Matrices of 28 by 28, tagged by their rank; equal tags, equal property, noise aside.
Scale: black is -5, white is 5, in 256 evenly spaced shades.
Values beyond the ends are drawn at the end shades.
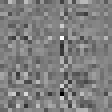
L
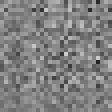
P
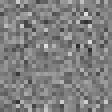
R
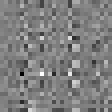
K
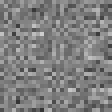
P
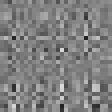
L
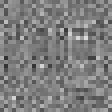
P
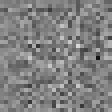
R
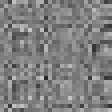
L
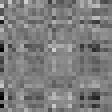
K
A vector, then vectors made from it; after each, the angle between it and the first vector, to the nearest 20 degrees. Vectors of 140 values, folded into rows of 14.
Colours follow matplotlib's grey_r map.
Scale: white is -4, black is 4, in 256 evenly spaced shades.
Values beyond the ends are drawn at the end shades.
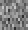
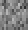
80 degrees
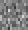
140 degrees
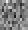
100 degrees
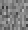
140 degrees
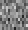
20 degrees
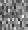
160 degrees
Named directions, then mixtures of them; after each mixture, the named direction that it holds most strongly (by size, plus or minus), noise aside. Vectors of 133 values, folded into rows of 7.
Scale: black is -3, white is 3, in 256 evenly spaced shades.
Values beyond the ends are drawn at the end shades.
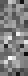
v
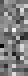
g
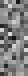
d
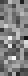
v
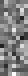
g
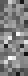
v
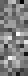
v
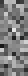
g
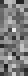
g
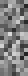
g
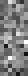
v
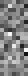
d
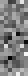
v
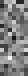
d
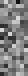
d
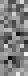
v
